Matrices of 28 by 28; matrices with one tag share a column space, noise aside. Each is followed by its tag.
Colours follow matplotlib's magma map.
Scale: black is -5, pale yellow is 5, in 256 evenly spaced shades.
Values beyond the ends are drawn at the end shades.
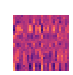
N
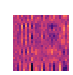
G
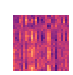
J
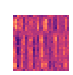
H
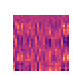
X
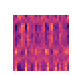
G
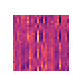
J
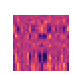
N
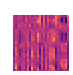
J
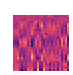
X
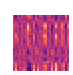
G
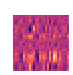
N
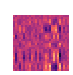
N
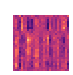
H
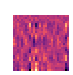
X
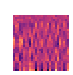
X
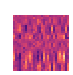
N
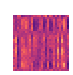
H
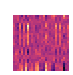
G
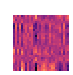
G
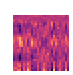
X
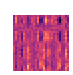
J
